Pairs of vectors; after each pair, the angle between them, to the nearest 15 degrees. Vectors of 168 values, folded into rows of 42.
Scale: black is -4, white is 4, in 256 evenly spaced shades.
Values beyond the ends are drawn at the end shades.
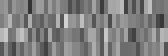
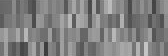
75 degrees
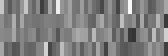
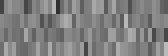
120 degrees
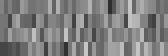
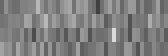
105 degrees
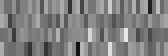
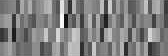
75 degrees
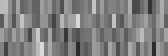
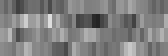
90 degrees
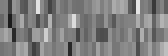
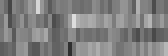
45 degrees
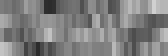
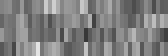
135 degrees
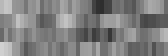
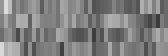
45 degrees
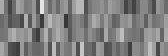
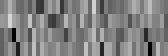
120 degrees
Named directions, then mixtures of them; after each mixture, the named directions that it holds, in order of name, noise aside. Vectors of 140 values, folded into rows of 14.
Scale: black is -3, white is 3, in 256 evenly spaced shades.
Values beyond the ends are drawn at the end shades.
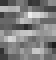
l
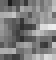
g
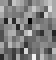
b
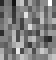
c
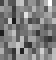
b, c.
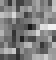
c, g.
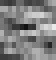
g, l.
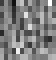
c.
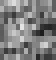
b, g.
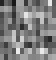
c, l.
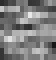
l.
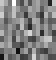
b, c.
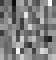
c.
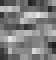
l.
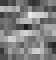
l.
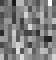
c.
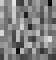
c.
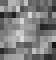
g, l.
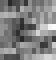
g.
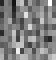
c.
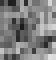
c, g.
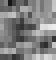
g.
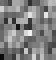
b, l.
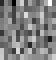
c.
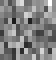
b, c.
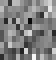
b.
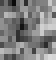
c, g.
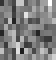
b, c.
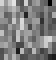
c, g.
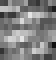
g, l.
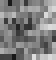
b, g.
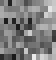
b, g.
